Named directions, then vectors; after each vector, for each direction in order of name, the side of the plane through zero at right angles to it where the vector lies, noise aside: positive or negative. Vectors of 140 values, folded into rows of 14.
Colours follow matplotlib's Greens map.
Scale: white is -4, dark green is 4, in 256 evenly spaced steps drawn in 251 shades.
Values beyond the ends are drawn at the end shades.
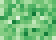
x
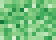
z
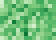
positive, positive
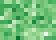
negative, positive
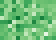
negative, positive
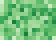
positive, positive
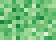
negative, positive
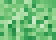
positive, negative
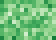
negative, negative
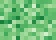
negative, positive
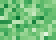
negative, positive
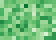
negative, positive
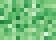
negative, positive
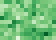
positive, negative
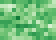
negative, positive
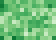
negative, negative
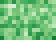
negative, negative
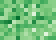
negative, positive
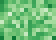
negative, negative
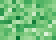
negative, positive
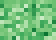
positive, negative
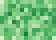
positive, positive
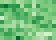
negative, positive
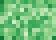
negative, negative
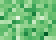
positive, negative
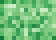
negative, negative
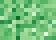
negative, positive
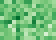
negative, positive
